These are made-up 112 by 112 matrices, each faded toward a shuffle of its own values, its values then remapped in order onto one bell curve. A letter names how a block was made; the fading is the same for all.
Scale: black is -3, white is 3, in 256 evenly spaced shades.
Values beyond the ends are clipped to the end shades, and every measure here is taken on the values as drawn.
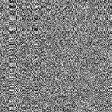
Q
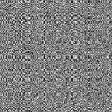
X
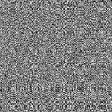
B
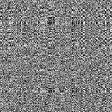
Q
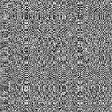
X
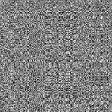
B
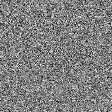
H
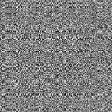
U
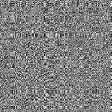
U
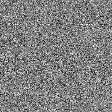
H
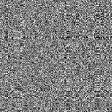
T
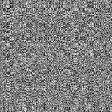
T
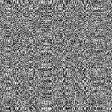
Q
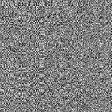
B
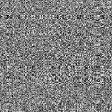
T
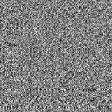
T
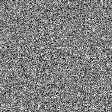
H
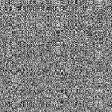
T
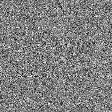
H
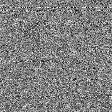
H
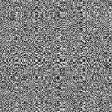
U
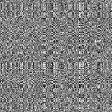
X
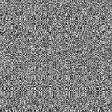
Q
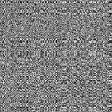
U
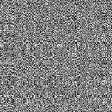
B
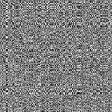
U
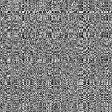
X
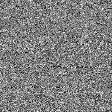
H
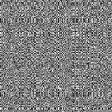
X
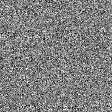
H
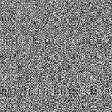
B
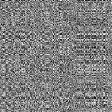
U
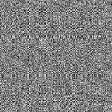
U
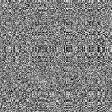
Q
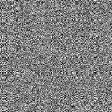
T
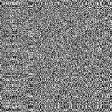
B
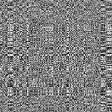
X
